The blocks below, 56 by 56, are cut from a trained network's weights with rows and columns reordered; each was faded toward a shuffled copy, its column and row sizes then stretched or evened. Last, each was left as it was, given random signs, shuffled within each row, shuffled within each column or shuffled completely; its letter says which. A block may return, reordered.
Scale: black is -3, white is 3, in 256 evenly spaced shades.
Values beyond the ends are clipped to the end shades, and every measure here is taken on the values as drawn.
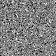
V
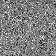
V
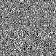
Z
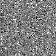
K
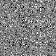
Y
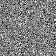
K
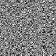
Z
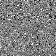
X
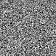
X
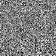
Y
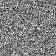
X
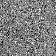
K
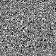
Y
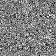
X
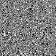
Y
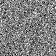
V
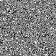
X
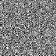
Z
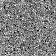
V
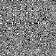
Z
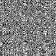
Z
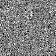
K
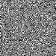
Z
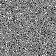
V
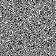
K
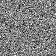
V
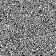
V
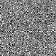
Z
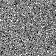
V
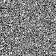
K
